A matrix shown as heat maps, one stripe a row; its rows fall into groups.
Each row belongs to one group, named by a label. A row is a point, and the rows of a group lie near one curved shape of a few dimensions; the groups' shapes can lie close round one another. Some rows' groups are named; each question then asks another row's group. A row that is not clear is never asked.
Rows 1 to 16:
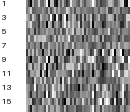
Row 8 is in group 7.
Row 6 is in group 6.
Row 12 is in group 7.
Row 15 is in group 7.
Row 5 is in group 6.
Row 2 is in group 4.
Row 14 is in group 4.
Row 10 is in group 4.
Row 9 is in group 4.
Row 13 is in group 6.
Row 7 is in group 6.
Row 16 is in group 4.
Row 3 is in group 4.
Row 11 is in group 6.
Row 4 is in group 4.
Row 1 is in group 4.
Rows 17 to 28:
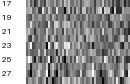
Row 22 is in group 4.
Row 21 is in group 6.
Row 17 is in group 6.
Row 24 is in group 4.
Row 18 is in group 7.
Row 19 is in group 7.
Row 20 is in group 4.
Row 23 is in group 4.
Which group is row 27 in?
4
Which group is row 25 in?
7
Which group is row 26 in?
4
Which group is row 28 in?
4
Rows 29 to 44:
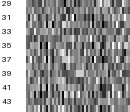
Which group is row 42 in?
6
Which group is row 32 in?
4
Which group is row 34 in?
4
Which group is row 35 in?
6
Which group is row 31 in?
6
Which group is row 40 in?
6
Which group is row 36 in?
6
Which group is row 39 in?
7
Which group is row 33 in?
6
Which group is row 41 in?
6
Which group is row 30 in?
7
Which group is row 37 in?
4
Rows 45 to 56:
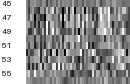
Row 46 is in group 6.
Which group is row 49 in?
6
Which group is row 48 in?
6
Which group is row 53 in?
6
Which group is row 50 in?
6
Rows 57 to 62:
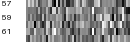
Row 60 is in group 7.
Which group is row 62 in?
6
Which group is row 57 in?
7
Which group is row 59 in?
7
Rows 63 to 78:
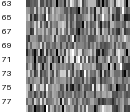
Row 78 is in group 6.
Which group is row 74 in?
6
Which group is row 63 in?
4
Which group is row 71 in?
6
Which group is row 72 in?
7
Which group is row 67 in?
6
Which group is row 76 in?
6
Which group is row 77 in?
7
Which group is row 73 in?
6
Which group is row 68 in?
6
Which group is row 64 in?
6
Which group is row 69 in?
7
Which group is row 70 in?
4
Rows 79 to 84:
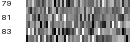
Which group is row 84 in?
4
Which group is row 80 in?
4
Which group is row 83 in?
7
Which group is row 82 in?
6
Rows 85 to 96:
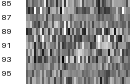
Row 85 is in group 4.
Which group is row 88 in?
4
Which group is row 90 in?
7
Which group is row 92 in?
7
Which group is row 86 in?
7
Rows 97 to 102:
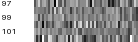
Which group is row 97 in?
6
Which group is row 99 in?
6
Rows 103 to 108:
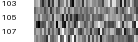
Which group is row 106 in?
4
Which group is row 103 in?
7
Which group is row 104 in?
7
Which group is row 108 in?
4
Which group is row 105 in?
7
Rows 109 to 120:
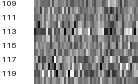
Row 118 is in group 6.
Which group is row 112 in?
4
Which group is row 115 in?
7
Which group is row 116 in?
4
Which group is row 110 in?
7
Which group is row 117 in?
6
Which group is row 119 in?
7
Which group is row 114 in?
7
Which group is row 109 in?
7
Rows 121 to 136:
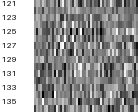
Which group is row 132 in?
4
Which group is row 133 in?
6
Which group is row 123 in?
7
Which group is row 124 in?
4
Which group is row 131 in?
4
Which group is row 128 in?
6
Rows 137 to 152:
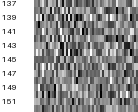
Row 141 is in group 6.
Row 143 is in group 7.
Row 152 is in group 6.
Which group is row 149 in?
4
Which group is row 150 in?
6
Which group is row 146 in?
7
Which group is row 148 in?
7
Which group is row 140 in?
4
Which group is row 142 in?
7
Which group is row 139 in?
7
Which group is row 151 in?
7
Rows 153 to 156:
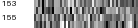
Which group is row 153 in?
6
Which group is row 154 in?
6
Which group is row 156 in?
7
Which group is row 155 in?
4
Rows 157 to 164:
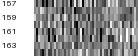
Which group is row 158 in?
7
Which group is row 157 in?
6
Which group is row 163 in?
7
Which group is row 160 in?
7
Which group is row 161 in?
6
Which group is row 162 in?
6
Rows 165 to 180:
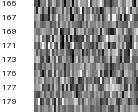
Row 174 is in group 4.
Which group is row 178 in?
7
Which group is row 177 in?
7
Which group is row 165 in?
4
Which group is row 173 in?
7
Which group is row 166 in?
6
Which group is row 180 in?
6
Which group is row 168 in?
7
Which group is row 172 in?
7
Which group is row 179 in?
4
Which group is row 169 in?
4
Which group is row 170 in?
7
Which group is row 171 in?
7
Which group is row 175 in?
4
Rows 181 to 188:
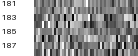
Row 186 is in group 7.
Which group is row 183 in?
4
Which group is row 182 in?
4
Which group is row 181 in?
6
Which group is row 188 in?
7
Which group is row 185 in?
4
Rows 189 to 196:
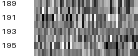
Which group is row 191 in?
6
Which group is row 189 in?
7
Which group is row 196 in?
7
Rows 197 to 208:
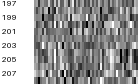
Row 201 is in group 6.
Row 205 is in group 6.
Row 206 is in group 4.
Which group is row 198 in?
6
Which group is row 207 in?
7
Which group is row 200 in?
6
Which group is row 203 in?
7
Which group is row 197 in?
4
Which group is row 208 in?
4
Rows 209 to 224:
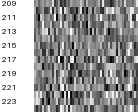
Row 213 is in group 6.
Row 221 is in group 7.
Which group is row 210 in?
6
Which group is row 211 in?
4
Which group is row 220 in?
6
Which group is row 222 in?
7
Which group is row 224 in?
7
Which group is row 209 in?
4
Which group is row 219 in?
4
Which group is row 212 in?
6
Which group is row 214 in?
7
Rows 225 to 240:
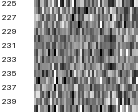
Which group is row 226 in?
6
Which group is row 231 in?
6
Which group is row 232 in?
6
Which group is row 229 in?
6
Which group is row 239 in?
7
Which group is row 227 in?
7
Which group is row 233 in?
6
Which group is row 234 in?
4
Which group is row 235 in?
6
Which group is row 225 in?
4
